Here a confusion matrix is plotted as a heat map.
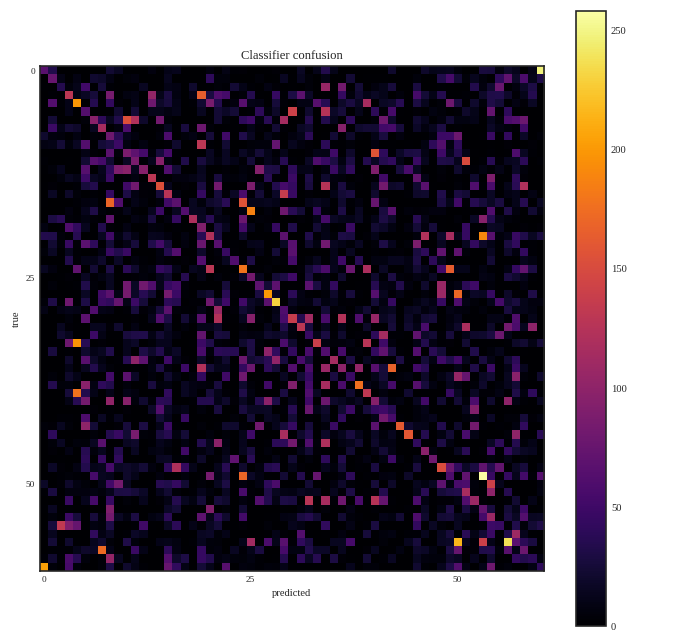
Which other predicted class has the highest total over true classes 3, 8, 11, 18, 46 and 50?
54
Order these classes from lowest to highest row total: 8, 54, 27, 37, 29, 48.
29, 8, 37, 54, 48, 27
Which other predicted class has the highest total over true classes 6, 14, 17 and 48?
25
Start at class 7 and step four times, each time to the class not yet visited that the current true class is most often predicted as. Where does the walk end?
52
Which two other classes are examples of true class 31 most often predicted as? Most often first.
51, 59
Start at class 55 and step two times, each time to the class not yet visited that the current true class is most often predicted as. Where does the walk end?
34
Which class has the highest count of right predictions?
28
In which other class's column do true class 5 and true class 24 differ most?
49
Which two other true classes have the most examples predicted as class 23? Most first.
47, 34
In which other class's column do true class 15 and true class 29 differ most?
21
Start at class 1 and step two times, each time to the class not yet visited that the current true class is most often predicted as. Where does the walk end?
57
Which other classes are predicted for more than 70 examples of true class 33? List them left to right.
3, 4, 39
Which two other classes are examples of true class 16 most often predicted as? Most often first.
8, 24
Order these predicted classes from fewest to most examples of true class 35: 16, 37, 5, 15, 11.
16, 37, 15, 5, 11
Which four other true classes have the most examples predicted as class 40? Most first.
10, 52, 30, 12
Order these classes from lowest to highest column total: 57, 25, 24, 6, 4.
6, 4, 25, 57, 24
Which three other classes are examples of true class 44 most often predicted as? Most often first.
29, 57, 11
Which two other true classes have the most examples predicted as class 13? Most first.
3, 4
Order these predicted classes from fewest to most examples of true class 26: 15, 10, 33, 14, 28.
14, 33, 15, 28, 10
